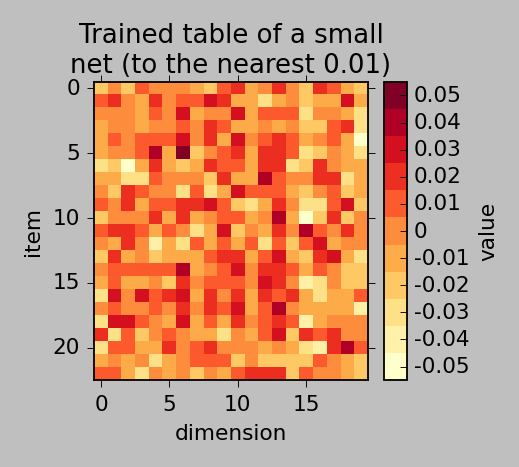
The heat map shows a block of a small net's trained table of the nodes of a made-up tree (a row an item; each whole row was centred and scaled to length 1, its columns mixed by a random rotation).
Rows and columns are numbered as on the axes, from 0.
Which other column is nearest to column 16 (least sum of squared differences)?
11
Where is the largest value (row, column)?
5, 6
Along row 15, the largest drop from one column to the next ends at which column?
15
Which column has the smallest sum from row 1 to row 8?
19
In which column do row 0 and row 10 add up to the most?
13
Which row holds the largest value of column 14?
16
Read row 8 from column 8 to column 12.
-0.03 -0.01 0.03 0.01 0.01
